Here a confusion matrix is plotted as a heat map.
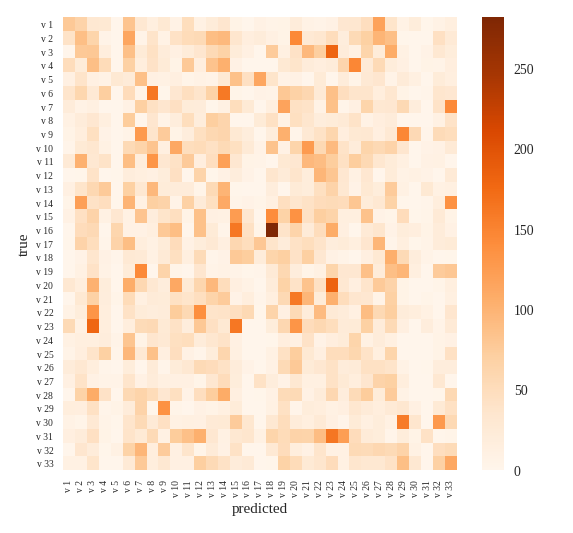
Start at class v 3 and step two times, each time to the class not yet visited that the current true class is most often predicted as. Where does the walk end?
v 15
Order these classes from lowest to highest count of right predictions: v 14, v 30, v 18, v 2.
v 30, v 18, v 2, v 14
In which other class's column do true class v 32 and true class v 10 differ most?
v 21
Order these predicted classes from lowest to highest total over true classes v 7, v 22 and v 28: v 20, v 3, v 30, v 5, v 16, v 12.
v 5, v 30, v 16, v 20, v 12, v 3
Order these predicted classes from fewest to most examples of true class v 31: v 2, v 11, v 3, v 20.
v 2, v 3, v 20, v 11
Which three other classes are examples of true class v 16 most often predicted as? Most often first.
v 18, v 15, v 23
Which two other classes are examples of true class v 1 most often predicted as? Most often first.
v 27, v 6
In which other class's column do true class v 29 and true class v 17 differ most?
v 9
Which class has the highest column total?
v 23
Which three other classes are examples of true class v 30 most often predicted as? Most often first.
v 29, v 32, v 15
